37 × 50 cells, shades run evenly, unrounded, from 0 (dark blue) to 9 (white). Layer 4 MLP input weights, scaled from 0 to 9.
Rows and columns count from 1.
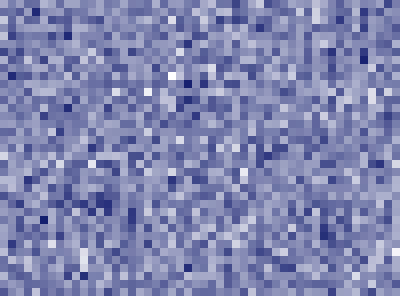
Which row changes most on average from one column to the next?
27
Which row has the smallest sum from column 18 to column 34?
11
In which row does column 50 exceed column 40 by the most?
32
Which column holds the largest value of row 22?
31
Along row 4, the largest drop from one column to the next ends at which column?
46
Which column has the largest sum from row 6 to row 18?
47
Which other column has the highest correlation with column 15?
29
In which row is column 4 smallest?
23
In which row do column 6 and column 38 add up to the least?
28
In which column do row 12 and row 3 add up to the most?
19
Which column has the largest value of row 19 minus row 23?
30
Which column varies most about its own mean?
22
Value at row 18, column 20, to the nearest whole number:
2
